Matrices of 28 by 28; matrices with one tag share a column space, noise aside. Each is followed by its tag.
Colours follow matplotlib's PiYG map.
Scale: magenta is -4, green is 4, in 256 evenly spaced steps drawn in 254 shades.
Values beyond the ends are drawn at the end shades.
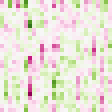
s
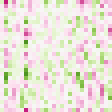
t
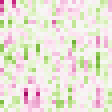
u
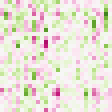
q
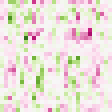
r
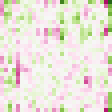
r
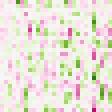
t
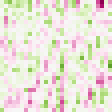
u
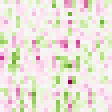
u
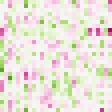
t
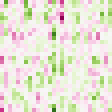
r
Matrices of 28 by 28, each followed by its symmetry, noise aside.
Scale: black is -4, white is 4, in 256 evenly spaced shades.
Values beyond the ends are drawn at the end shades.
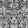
mirrored left to right.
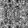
mirrored top to bottom.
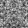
mirrored left to right.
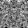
mirrored left to right.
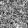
no symmetry.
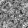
symmetric.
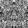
mirrored left to right.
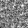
symmetric across the other diagonal.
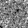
symmetric across the other diagonal.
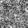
symmetric.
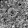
symmetric.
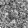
symmetric across the other diagonal.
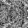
mirrored top to bottom.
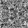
mirrored top to bottom.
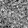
no symmetry.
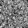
symmetric across the other diagonal.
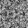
mirrored top to bottom.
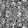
mirrored top to bottom.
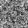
symmetric.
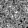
symmetric.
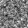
symmetric.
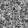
antisymmetric.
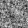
antisymmetric.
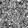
no symmetry.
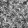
symmetric across the other diagonal.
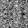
mirrored top to bottom.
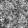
symmetric across the other diagonal.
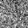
antisymmetric.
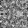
mirrored top to bottom.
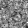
symmetric.
